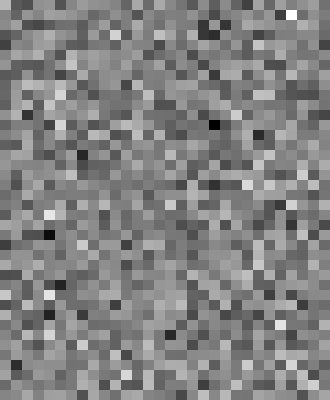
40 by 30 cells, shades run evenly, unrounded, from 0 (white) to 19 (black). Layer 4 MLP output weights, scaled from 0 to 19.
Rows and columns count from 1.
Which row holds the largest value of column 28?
31
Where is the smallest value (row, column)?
2, 27
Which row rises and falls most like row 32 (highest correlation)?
24
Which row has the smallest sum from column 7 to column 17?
30
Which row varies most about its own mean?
13
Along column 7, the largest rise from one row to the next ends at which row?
8
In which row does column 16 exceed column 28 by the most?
34
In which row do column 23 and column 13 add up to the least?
14
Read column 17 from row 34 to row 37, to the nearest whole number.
9 8 11 6
